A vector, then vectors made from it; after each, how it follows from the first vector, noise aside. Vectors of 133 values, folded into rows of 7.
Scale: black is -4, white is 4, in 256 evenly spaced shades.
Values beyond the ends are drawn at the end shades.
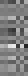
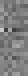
reversed, negated, shrunk.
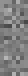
wrapped around, negated, shrunk.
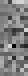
sign-scrambled.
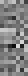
negated.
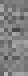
reversed, negated, shrunk.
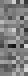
negated.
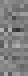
reversed, negated, shrunk.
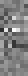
reversed, partly zeroed.
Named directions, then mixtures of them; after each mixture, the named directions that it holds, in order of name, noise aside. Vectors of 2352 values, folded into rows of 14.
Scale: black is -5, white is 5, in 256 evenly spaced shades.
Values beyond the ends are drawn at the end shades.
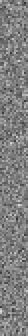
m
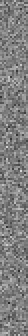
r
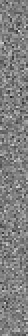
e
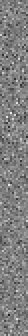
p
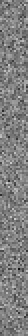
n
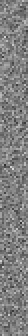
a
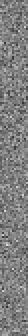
e, r.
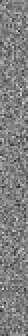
e, m.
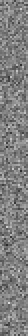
r.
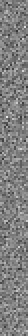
e, n, p.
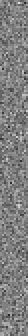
m, p, r.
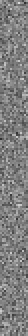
m, r.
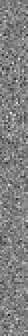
p.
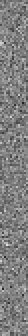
a, e, r.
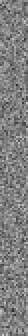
a, e, m.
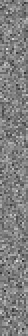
a, m, n.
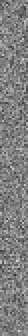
a, e, n.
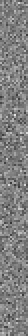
p, r.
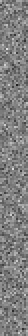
a, m, r.
